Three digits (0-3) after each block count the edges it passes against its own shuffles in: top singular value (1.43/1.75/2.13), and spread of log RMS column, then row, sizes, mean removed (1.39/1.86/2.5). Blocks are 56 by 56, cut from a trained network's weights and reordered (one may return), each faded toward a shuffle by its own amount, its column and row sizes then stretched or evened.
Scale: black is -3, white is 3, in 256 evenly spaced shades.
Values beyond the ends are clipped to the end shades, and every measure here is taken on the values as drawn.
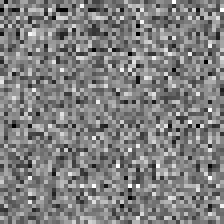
2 1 1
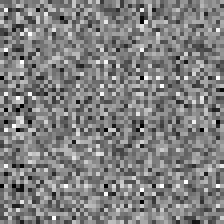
2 2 1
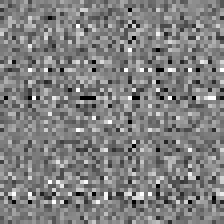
1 2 3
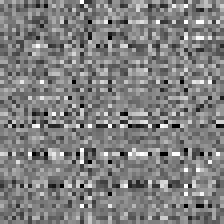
3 1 3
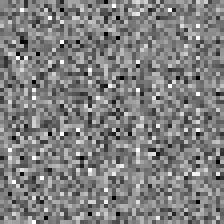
0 2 0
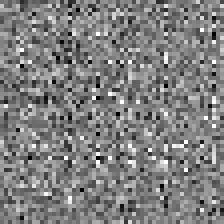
1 2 1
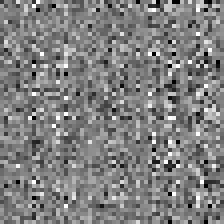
0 3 2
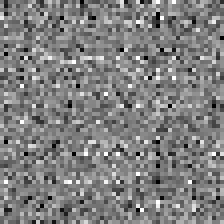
1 1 3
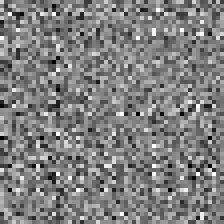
2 1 2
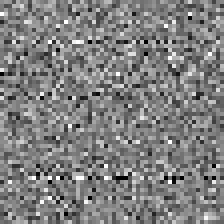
1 0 2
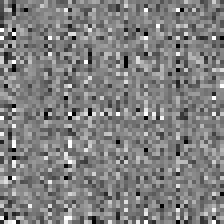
0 3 2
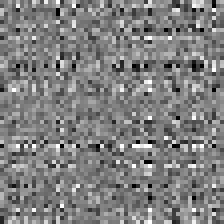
3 3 3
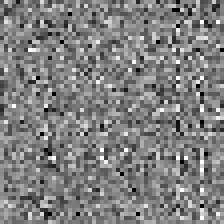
1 1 2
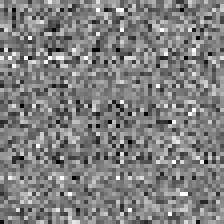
1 1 3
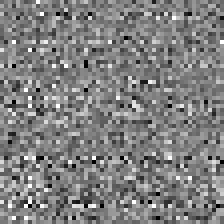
0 1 3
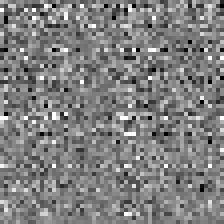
0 2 3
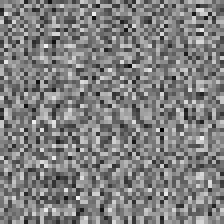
3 2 0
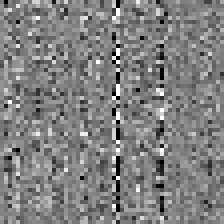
3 3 1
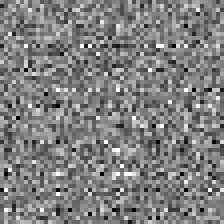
1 0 2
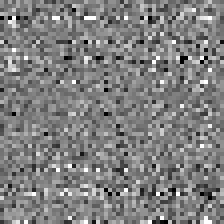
0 1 3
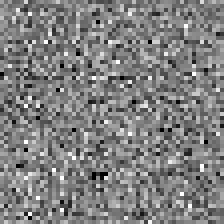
1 0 1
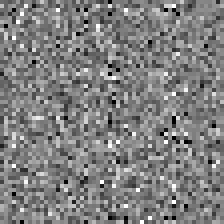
0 2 0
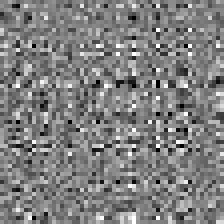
3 3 3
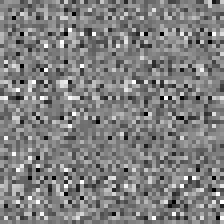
0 1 3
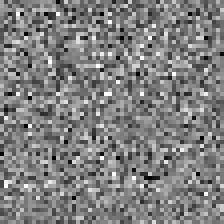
0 0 1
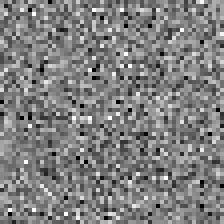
0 0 0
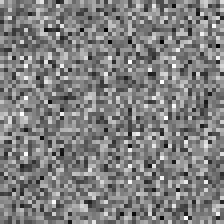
1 1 0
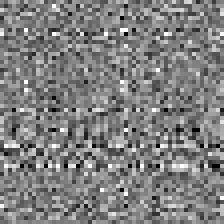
3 0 3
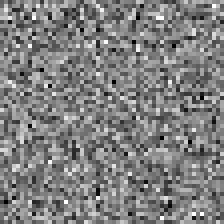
2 1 1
